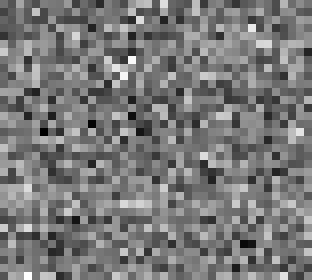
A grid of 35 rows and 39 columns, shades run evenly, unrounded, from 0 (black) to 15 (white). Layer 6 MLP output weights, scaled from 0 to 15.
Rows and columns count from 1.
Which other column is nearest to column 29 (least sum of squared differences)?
31
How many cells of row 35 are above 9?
15
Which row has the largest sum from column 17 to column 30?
26
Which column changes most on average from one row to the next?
16
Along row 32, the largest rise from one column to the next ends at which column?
20
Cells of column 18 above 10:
5
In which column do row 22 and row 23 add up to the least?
27
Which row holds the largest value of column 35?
33
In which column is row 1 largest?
21
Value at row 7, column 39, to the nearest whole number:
2
